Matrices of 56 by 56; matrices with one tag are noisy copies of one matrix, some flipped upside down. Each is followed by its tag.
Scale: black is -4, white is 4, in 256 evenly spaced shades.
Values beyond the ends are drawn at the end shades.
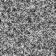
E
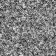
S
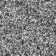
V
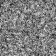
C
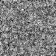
E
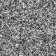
S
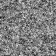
S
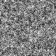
E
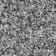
E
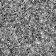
C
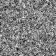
S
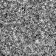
C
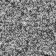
V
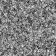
E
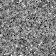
S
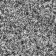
V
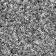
C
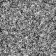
C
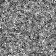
C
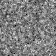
C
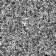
V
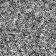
C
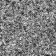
V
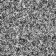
S
